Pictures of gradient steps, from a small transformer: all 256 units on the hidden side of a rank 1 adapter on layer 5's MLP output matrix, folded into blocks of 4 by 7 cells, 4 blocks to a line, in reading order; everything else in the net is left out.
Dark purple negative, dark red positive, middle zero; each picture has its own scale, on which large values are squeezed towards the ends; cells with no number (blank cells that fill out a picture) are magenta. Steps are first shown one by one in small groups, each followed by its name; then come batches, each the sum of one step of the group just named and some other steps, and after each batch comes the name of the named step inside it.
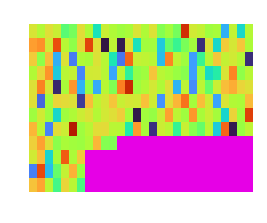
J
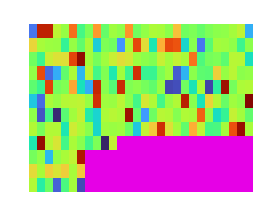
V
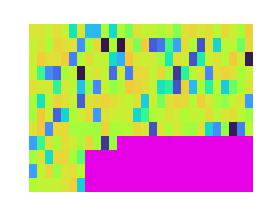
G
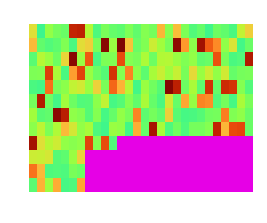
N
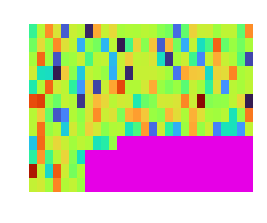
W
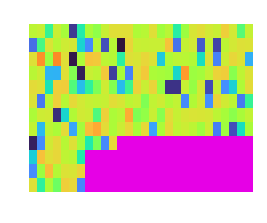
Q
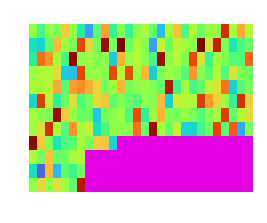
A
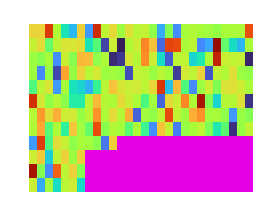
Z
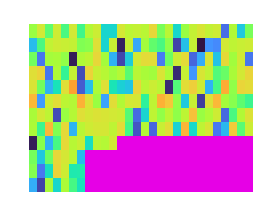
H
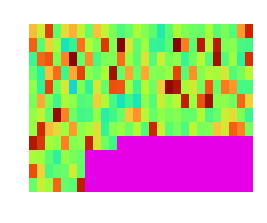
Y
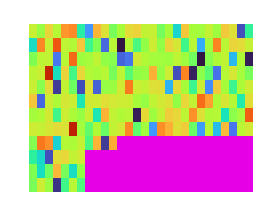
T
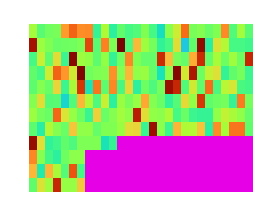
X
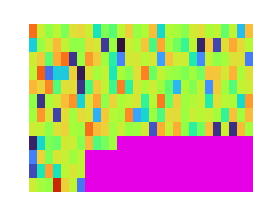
Q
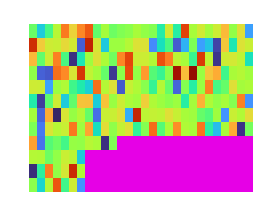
X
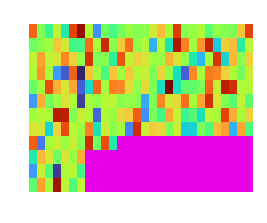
N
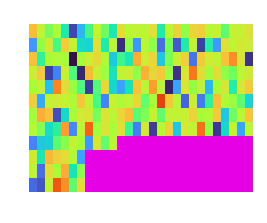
H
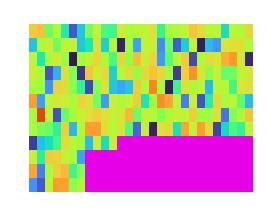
H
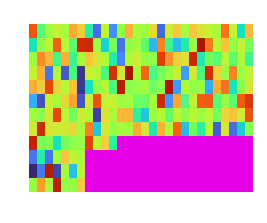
A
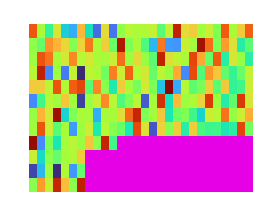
A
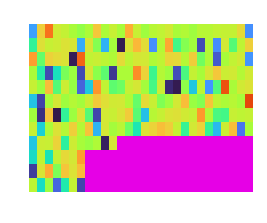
V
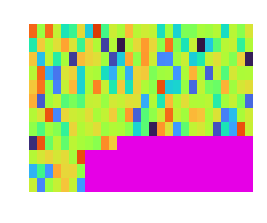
Z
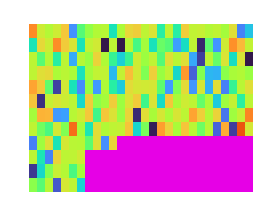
T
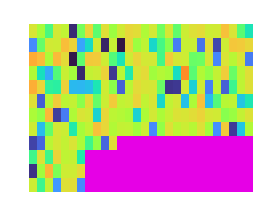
Q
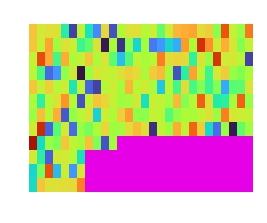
G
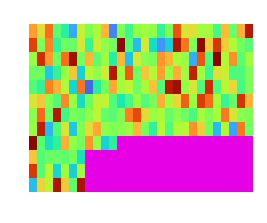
Y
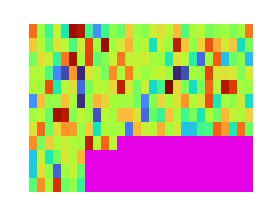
N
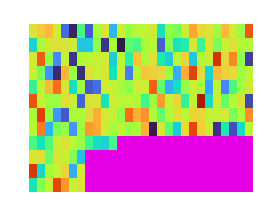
W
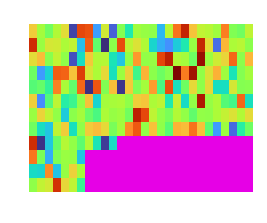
X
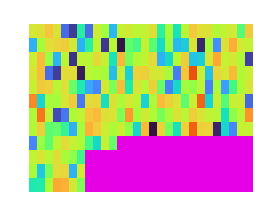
W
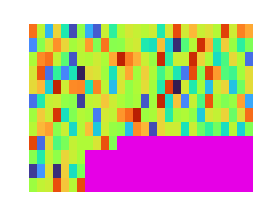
A
